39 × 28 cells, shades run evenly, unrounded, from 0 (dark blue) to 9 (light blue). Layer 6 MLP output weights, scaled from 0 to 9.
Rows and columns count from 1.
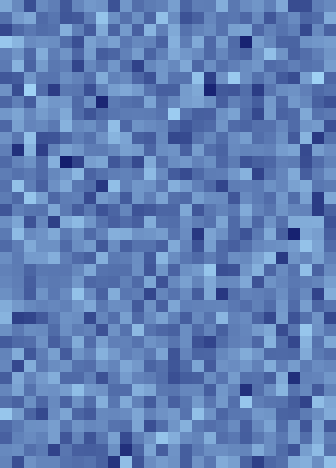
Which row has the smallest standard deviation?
26
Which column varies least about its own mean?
20
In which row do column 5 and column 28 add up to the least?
19
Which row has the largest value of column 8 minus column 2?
13
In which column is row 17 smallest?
27
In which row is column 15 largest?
10
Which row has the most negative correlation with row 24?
2
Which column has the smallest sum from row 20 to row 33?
25
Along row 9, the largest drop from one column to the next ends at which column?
9
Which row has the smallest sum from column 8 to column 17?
18
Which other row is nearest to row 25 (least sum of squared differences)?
23
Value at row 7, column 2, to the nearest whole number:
3
